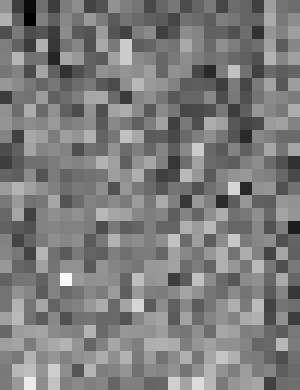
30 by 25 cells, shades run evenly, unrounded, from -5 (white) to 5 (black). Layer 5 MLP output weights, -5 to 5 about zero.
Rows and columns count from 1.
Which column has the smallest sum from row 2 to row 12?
23
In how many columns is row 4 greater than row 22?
15
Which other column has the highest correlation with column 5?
3
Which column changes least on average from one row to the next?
5
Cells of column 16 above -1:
23
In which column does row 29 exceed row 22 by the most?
6
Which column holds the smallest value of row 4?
11
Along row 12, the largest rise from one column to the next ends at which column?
18
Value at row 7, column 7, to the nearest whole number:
1
